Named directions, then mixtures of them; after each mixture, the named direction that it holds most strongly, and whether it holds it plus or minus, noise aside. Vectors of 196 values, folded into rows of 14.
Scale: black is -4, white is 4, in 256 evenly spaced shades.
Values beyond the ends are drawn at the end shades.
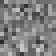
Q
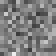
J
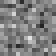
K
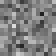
K, plus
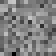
J, minus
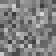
J, minus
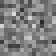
K, plus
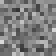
Q, minus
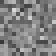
Q, plus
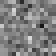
K, plus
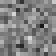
K, plus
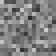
Q, minus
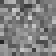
Q, plus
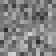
Q, plus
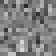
Q, plus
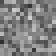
Q, plus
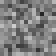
K, plus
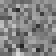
Q, minus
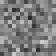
J, plus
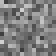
Q, minus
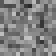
K, plus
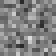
K, plus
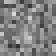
K, plus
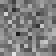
J, plus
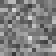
J, minus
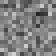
J, plus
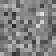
J, minus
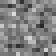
K, plus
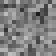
Q, plus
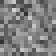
Q, plus
